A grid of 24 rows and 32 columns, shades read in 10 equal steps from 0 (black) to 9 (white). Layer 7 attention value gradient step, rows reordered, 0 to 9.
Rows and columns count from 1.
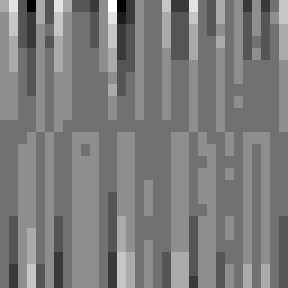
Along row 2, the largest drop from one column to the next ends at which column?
14
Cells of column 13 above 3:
16
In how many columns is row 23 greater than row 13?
9
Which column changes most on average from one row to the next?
13
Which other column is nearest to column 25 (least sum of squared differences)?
5
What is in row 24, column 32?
3
